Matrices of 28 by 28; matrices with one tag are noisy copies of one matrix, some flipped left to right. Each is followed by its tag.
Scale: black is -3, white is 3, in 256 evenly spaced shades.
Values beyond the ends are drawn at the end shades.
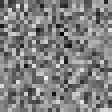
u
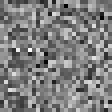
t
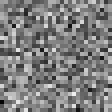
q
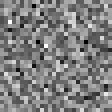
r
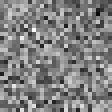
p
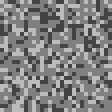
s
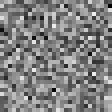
q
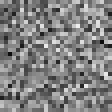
p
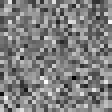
r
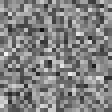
q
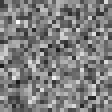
t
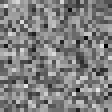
p
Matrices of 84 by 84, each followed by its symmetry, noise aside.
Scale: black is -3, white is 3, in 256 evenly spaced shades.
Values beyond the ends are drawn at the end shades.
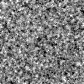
symmetric.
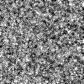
no symmetry.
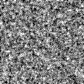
antisymmetric.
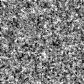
antisymmetric.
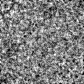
symmetric.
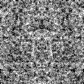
mirrored left to right.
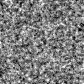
no symmetry.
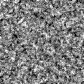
symmetric.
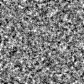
antisymmetric.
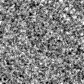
symmetric across the other diagonal.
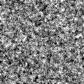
antisymmetric.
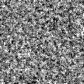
antisymmetric.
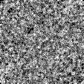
symmetric.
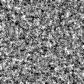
antisymmetric.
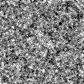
symmetric across the other diagonal.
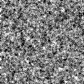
no symmetry.
